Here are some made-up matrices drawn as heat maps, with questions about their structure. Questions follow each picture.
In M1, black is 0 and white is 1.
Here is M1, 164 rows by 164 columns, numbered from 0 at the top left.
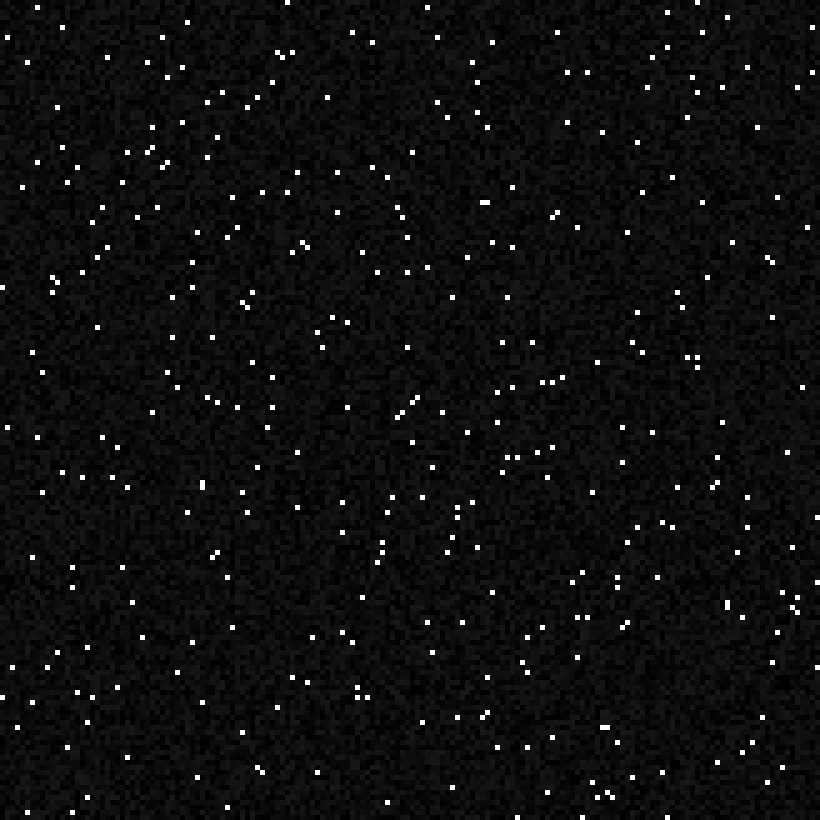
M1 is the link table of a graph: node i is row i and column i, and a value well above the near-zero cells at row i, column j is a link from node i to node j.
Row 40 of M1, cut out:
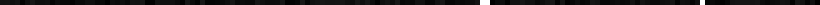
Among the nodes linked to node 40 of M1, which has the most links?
node 97
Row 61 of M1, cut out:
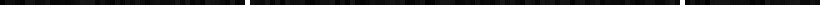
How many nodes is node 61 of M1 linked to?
2
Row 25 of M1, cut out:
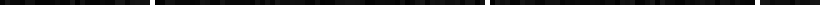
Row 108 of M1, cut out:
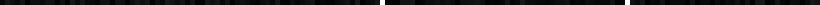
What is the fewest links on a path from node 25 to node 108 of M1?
7
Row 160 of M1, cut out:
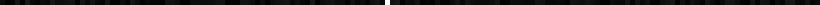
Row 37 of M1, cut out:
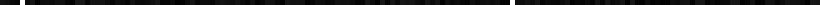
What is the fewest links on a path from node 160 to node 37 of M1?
3
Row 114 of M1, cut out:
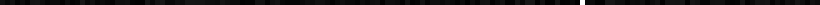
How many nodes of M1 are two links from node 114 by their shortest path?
1
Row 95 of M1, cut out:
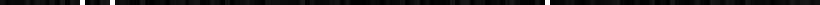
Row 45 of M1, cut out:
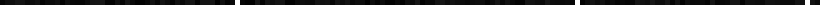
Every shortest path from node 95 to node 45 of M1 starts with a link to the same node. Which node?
node 16
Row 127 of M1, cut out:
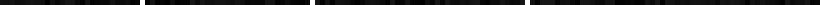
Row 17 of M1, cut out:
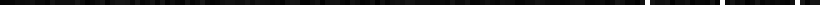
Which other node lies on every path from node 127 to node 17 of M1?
node 105
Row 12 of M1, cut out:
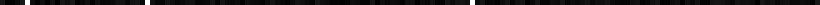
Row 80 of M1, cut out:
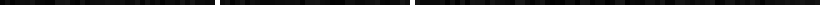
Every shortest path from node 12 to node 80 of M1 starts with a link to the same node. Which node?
node 29
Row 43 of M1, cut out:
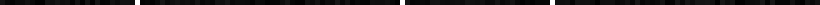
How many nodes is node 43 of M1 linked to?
3
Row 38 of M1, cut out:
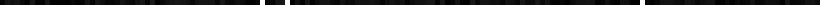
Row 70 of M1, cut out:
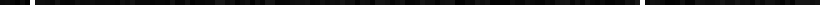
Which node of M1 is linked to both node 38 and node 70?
node 128
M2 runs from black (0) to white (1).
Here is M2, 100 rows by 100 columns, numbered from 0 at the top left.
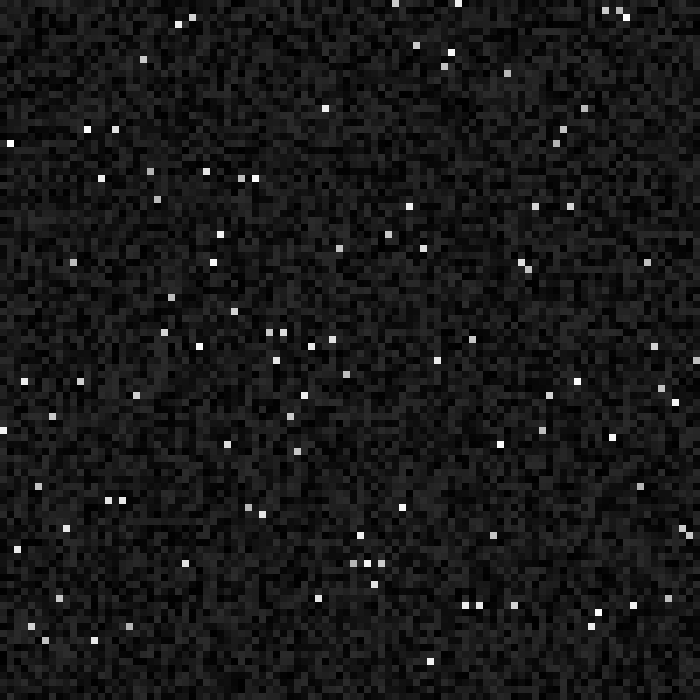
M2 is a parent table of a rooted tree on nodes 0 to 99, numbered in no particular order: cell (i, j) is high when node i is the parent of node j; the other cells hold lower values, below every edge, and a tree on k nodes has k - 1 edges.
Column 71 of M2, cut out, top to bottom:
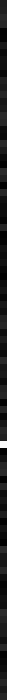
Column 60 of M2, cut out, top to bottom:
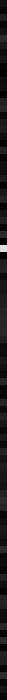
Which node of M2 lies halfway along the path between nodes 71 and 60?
38
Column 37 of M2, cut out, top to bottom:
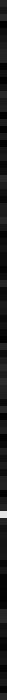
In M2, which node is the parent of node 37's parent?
86
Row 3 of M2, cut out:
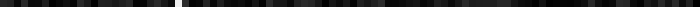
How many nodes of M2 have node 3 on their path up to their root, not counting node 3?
4
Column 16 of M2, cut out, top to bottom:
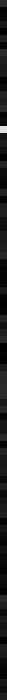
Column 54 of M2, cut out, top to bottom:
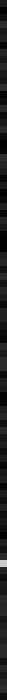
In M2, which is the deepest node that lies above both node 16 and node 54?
18
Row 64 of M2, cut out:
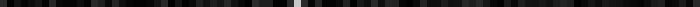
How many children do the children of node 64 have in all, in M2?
1
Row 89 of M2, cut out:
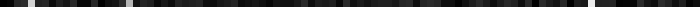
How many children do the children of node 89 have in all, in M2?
3
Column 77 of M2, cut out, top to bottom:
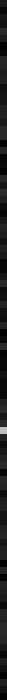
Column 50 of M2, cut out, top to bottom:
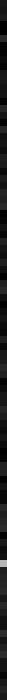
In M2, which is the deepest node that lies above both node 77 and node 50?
61
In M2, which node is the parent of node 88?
1
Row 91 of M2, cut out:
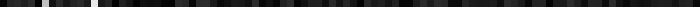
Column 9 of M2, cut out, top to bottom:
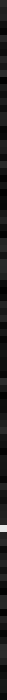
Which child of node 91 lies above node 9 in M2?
6
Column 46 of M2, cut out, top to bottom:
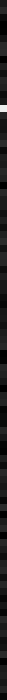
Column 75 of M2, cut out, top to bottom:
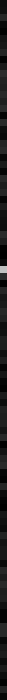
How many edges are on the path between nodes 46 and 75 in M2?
5
